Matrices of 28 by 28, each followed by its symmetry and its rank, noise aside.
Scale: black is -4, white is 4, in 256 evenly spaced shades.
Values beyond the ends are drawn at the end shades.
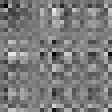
symmetric, rank two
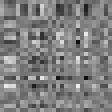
antisymmetric, rank two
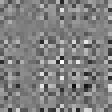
symmetric, rank two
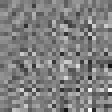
symmetric, rank three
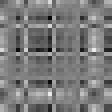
symmetric, rank one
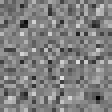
symmetric, rank three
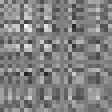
symmetric, rank two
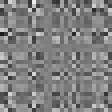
antisymmetric, rank two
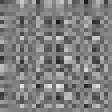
no symmetry, rank two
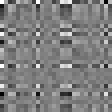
no symmetry, rank one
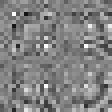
symmetric, rank three
